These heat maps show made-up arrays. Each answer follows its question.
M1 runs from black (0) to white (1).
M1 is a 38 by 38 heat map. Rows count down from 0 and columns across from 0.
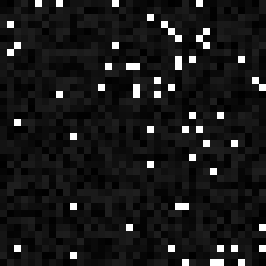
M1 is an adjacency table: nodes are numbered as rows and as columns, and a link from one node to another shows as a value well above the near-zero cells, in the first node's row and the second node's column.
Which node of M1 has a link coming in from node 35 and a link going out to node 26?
node 37
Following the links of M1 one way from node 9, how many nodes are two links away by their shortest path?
4
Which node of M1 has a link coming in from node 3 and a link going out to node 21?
node 23
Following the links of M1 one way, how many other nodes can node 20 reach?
5
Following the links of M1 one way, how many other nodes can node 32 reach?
8
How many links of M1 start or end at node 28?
3
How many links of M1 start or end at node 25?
4
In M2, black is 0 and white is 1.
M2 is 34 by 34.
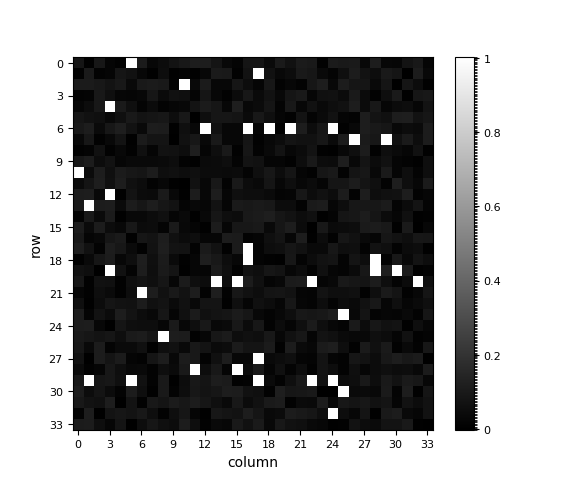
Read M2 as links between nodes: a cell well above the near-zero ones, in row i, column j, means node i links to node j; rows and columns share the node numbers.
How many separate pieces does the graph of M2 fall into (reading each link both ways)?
5
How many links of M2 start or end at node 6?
6
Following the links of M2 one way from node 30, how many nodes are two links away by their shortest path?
1
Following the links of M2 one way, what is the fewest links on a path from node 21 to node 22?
3
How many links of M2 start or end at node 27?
1
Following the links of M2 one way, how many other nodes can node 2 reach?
3
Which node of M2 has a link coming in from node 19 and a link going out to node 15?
node 28
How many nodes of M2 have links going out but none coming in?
7
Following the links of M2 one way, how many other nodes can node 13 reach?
3
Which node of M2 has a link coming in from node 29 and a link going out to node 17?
node 1
